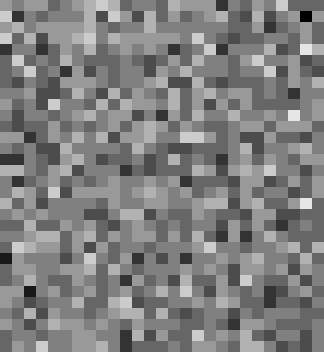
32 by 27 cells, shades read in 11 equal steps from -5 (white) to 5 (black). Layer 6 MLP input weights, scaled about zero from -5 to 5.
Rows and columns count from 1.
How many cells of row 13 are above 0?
9
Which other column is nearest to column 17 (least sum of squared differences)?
7
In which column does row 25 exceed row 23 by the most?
25
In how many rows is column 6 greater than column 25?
10
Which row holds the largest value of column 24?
21
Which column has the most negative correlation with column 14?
20
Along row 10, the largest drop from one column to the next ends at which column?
5
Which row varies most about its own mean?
2
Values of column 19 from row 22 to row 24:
3 0 -1
